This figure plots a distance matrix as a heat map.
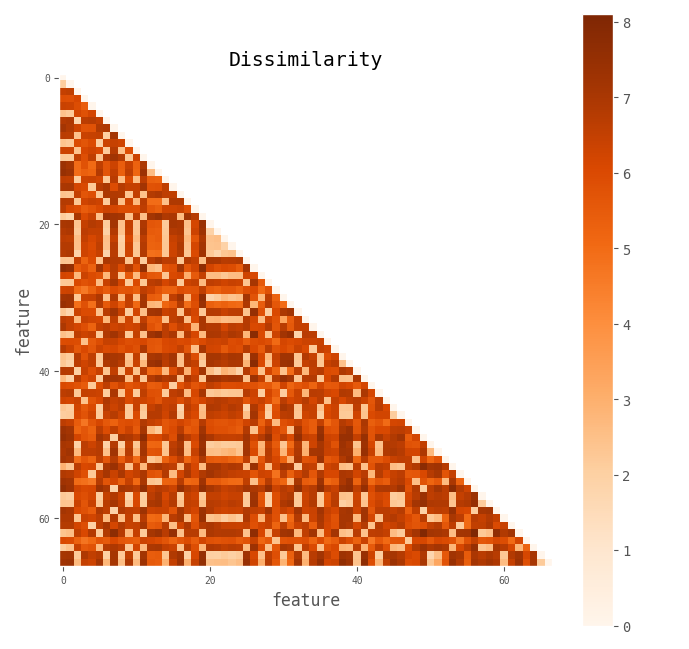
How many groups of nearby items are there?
8
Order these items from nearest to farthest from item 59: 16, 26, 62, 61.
61, 26, 16, 62
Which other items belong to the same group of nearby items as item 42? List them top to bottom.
4, 15, 54, 61
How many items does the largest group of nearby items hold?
21
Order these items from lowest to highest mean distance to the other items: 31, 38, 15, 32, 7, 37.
32, 38, 31, 37, 15, 7
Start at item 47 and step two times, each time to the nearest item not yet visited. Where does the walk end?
29
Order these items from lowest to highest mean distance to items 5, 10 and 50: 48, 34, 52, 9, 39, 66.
66, 9, 39, 52, 48, 34
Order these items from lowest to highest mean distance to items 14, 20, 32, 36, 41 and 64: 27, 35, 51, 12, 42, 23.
35, 27, 23, 51, 42, 12
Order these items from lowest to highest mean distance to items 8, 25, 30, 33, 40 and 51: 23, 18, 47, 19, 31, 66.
23, 66, 31, 47, 18, 19
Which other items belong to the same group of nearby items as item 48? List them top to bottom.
12, 13, 26, 31, 52, 55
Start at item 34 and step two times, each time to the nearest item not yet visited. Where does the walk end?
18
